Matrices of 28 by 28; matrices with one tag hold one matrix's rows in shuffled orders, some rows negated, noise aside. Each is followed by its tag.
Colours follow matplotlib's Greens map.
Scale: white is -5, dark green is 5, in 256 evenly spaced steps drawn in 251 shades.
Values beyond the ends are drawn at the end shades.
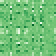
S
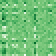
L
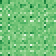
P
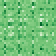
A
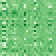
L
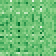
S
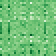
P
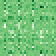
A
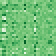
L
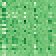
L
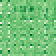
P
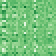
L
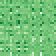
S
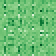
A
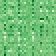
A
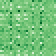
S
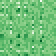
S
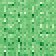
A
